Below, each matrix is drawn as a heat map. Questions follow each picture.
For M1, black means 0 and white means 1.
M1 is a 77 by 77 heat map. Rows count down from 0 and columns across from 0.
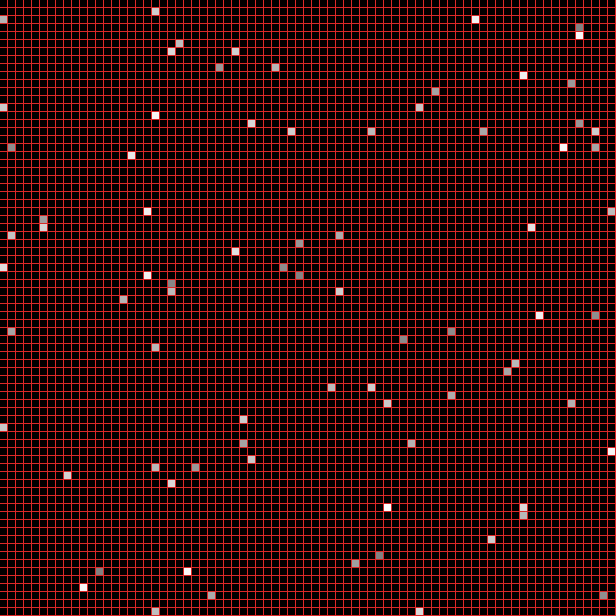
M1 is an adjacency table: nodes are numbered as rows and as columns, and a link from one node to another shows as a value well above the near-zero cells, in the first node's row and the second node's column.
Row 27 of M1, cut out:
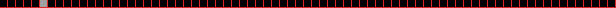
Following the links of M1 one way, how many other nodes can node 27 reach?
2
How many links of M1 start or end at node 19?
6
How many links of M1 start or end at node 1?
4
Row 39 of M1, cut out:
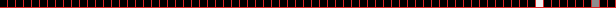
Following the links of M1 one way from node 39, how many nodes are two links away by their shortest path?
3
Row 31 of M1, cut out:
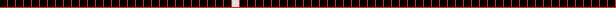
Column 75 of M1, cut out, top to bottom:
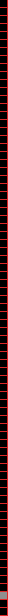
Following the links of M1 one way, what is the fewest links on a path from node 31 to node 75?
6
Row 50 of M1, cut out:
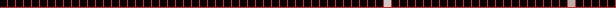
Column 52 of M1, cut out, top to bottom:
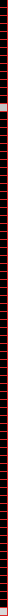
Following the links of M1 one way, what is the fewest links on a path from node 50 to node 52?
5
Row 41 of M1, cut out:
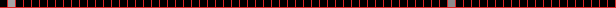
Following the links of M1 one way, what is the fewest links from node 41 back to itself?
7
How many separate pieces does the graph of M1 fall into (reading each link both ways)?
12
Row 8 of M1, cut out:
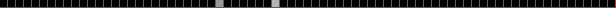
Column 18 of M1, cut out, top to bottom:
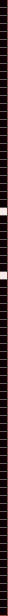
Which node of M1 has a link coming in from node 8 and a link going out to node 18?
node 34
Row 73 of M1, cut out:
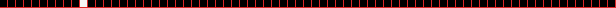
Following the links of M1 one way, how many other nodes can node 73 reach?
4
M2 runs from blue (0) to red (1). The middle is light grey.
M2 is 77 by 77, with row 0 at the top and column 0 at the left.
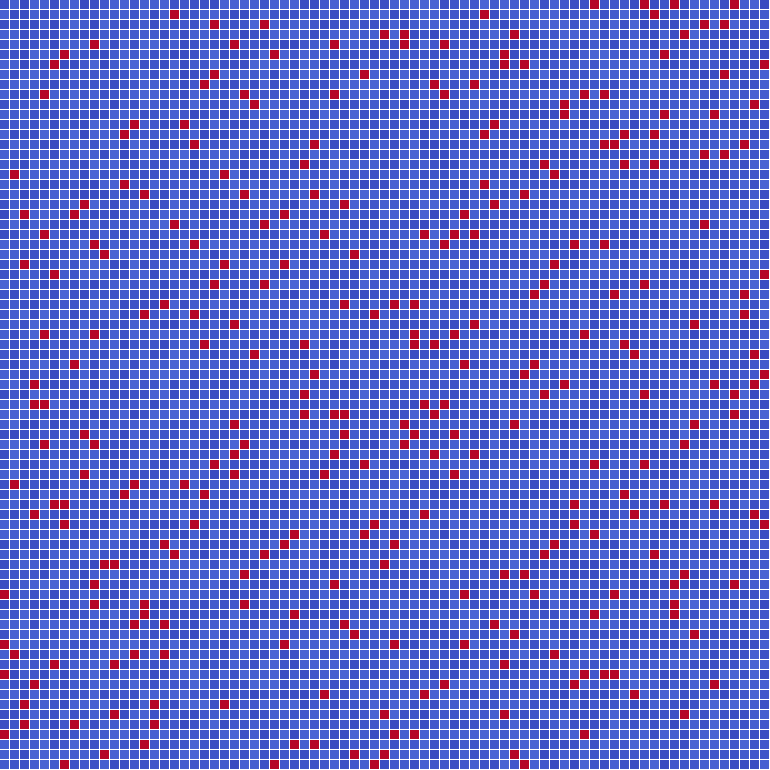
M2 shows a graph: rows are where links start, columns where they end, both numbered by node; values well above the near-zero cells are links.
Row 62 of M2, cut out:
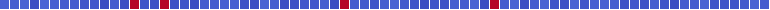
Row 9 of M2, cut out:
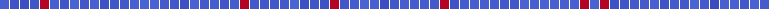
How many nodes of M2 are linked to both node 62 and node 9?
0
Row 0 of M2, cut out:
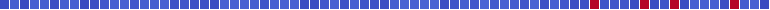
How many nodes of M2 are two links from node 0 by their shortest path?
8
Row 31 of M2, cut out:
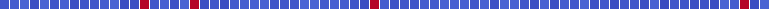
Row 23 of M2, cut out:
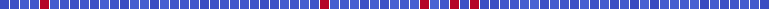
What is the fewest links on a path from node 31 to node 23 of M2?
5
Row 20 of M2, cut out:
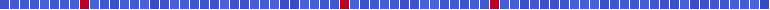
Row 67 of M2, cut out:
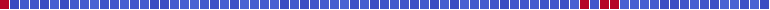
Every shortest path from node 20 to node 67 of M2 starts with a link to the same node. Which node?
node 34
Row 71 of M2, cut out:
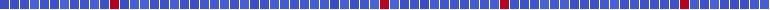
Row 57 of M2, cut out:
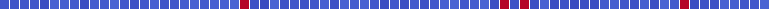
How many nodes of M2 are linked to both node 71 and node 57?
2
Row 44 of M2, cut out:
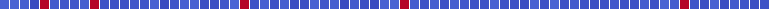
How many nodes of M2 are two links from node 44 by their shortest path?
9
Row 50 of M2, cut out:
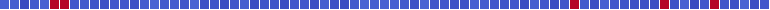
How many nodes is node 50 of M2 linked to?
5
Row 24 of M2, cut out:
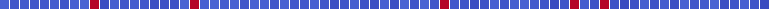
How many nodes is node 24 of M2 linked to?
5
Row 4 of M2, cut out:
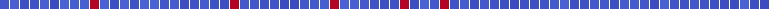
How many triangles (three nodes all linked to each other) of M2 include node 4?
3
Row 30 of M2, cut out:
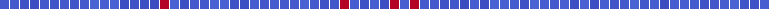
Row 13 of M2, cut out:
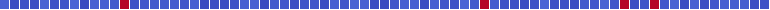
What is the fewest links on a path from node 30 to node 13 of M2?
3
